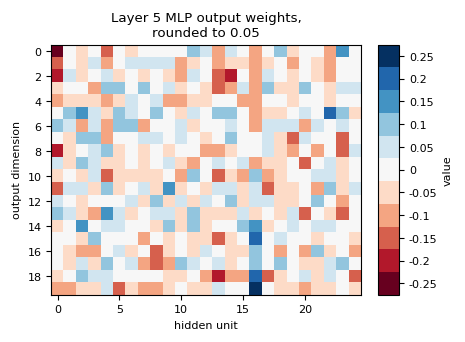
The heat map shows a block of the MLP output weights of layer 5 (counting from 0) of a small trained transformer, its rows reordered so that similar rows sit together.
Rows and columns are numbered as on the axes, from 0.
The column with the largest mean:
16
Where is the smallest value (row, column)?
0, 0
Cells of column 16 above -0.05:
11
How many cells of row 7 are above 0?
8
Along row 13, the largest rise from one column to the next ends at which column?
4
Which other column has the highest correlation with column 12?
21
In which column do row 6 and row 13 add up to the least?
20
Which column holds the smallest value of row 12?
23
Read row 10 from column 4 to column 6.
-0.15 -0.05 -0.05
